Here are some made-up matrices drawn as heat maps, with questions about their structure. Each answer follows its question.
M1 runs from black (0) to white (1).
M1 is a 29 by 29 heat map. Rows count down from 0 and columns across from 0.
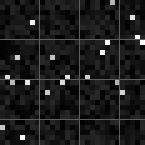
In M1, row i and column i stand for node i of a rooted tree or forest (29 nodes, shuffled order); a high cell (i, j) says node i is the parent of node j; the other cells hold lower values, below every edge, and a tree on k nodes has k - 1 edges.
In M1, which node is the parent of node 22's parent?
25
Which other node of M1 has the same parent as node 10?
3
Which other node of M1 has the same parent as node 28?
21
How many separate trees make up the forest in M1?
9
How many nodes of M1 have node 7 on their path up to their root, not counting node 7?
3
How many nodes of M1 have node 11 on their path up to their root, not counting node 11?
4
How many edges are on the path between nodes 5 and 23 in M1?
2
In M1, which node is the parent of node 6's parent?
27
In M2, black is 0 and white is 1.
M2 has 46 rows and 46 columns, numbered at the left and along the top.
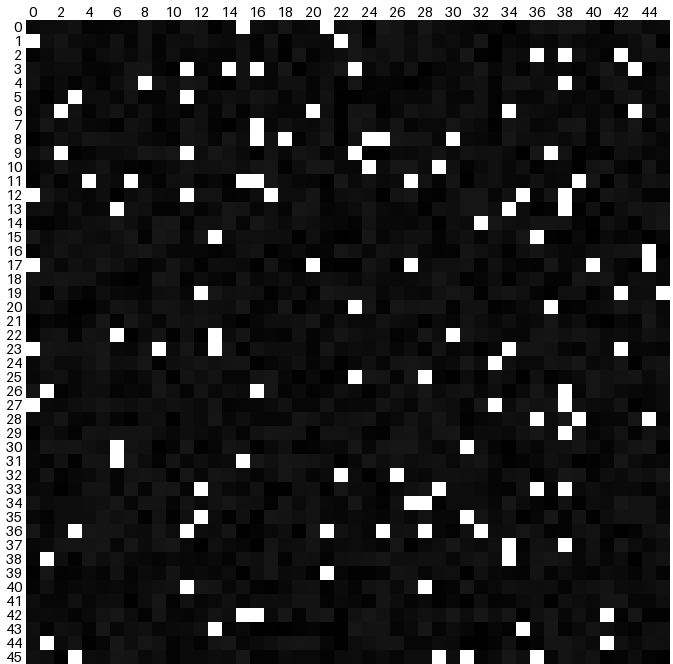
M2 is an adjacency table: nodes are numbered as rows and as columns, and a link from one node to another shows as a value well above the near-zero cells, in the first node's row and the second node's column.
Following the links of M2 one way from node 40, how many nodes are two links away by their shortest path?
8
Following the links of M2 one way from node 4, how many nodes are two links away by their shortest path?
7
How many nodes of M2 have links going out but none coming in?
3
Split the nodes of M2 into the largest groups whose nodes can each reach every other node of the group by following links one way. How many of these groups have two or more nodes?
1
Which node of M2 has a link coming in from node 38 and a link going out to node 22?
node 1
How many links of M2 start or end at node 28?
7
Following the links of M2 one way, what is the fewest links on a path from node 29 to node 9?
7
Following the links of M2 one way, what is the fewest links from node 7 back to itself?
8
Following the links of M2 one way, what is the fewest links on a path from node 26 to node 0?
2
